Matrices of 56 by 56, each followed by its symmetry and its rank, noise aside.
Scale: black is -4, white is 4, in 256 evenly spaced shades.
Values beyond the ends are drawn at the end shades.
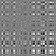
symmetric, rank one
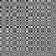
symmetric, rank one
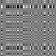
no symmetry, rank one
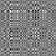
no symmetry, rank two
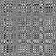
symmetric, rank three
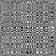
antisymmetric, rank two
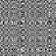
antisymmetric, rank two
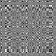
symmetric, rank two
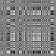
symmetric, rank one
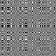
no symmetry, rank two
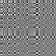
symmetric, rank one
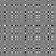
symmetric, rank one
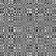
antisymmetric, rank two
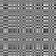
no symmetry, rank one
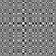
symmetric, rank one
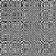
symmetric, rank two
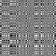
no symmetry, rank one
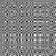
symmetric, rank two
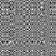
no symmetry, rank three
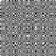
symmetric, rank three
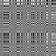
no symmetry, rank one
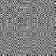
symmetric, rank three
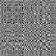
symmetric, rank three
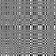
no symmetry, rank one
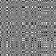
no symmetry, rank two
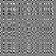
antisymmetric, rank two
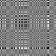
symmetric, rank one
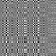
no symmetry, rank one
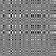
no symmetry, rank one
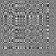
antisymmetric, rank two
